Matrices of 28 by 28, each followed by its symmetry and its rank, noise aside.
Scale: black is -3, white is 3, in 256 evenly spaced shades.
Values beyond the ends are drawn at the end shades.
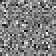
no symmetry, rank seven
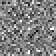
symmetric, rank seven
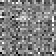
no symmetry, rank five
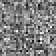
antisymmetric, rank six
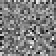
antisymmetric, rank six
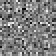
antisymmetric, rank six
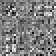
symmetric, rank six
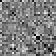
symmetric, rank five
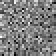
symmetric, rank five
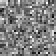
no symmetry, rank seven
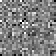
symmetric, rank five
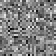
no symmetry, rank five
